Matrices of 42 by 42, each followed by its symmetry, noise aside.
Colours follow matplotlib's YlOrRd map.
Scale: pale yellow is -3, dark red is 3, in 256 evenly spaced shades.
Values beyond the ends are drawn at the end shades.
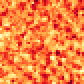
antisymmetric.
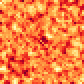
symmetric across the other diagonal.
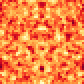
mirrored left to right.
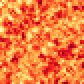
symmetric.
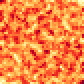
same after a half turn.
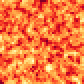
no symmetry.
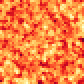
symmetric.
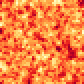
no symmetry.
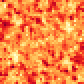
same after a half turn.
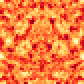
mirrored left to right.
